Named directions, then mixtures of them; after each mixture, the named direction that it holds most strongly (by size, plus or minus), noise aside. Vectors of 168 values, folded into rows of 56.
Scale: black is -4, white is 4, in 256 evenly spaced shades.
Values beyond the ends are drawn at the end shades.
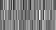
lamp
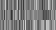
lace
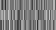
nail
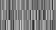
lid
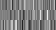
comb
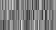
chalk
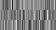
comb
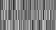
lamp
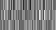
lamp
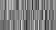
chalk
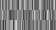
comb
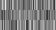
nail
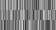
lace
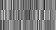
lamp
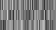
chalk
